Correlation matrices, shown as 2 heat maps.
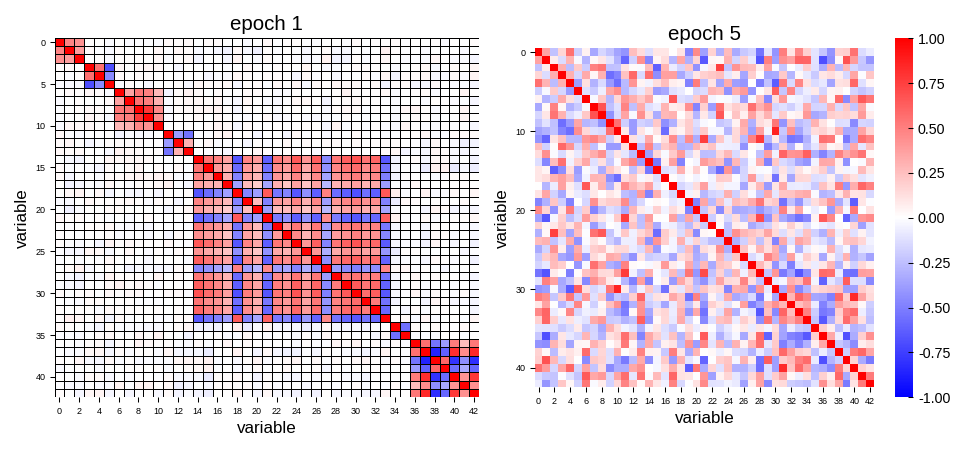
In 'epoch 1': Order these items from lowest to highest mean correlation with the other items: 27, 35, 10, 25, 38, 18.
18, 27, 38, 35, 10, 25
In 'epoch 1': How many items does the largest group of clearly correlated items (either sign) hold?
20
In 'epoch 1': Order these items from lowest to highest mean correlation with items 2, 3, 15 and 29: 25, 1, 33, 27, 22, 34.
33, 27, 34, 1, 25, 22
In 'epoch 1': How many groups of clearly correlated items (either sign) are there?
7
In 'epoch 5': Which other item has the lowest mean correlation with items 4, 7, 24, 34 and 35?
30
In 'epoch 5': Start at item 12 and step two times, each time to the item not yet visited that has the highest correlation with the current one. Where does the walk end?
14
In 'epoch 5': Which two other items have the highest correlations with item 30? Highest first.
10, 5
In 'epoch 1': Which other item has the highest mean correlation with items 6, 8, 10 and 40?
9
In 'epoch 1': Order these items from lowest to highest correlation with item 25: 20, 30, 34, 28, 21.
21, 34, 20, 28, 30
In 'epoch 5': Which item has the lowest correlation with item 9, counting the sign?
3
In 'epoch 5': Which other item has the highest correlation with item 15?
24
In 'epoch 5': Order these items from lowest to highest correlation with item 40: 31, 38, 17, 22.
22, 17, 38, 31
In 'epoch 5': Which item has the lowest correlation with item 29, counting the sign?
36
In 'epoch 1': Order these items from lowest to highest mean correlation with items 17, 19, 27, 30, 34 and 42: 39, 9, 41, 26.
39, 9, 41, 26
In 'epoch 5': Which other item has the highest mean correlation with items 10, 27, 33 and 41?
13
